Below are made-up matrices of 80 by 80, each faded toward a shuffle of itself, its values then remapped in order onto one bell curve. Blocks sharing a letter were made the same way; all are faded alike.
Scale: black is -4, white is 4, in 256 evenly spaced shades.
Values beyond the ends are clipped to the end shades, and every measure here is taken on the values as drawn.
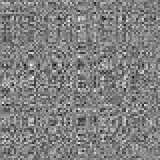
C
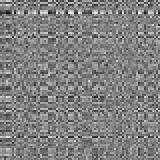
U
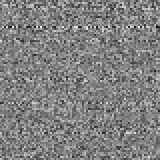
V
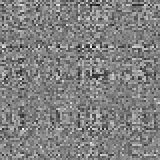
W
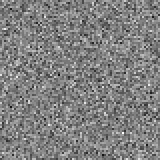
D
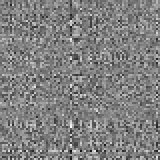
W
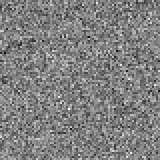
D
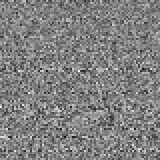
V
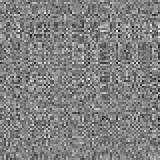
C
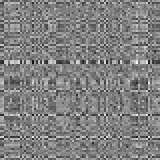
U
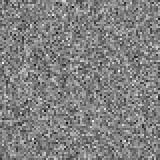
D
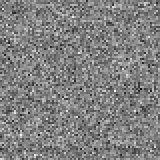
D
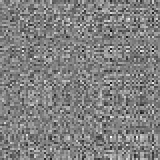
C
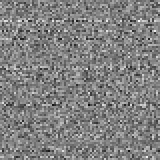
V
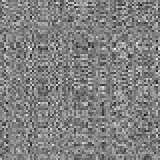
C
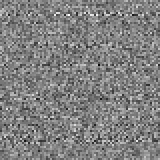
V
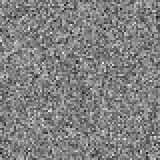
D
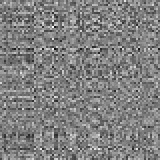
C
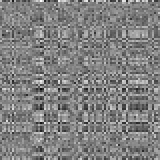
U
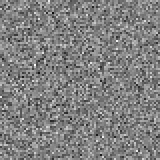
D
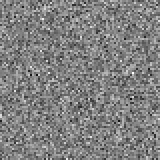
D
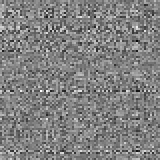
W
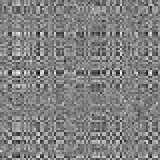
U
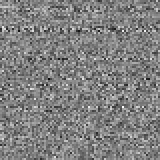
V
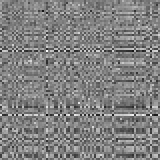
U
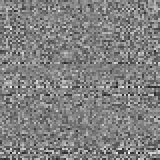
W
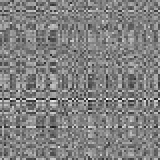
U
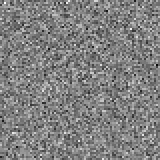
D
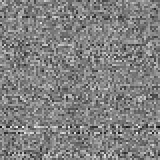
V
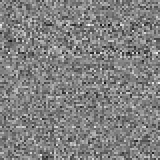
V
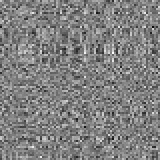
C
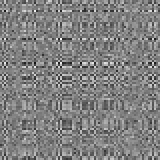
U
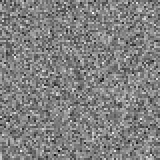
D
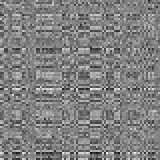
U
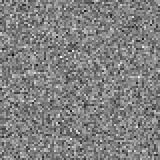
D
